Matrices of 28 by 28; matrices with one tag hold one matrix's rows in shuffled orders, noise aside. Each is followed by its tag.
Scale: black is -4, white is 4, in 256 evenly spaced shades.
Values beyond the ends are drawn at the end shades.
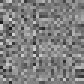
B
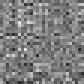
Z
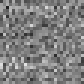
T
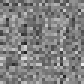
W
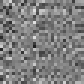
B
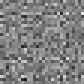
W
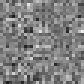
Z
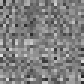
T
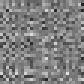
T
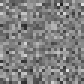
W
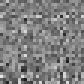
W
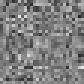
Z
